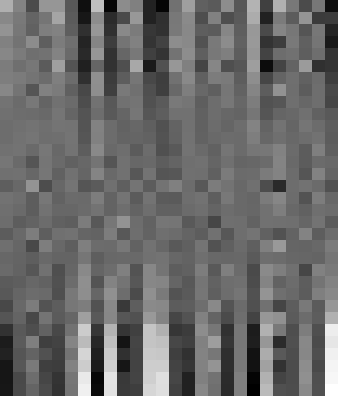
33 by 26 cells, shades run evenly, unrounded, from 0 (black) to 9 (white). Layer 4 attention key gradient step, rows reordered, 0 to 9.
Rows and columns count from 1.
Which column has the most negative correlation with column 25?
24
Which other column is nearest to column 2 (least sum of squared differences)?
23
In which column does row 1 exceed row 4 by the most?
22
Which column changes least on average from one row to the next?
19
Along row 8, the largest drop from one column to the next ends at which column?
9
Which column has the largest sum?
26
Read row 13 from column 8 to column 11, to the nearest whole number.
5 4 4 3
